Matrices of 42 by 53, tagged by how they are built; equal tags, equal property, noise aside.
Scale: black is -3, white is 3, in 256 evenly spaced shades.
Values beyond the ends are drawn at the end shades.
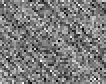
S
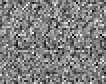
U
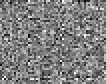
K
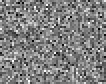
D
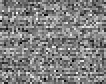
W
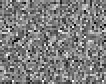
U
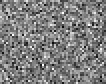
D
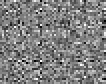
K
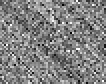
S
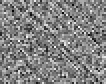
S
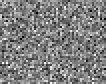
U
